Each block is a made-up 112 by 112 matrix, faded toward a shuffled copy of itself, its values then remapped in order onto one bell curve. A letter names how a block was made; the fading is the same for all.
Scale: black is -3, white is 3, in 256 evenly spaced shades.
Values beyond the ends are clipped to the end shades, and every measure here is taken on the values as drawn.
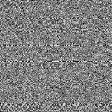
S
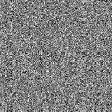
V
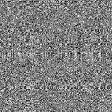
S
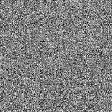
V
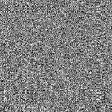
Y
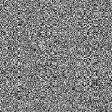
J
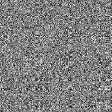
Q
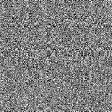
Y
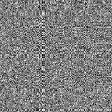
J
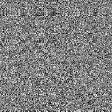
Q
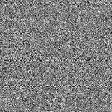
Y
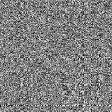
Q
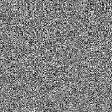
Q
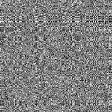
J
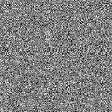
Q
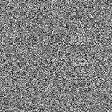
Y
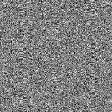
V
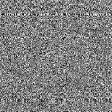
Q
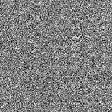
V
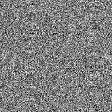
V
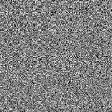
S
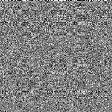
S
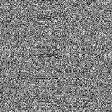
S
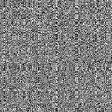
J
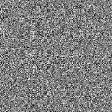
Q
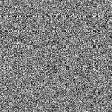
Y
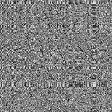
J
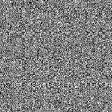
S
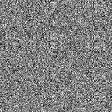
V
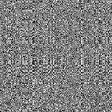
J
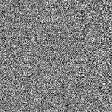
V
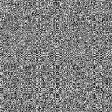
J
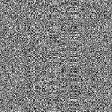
J
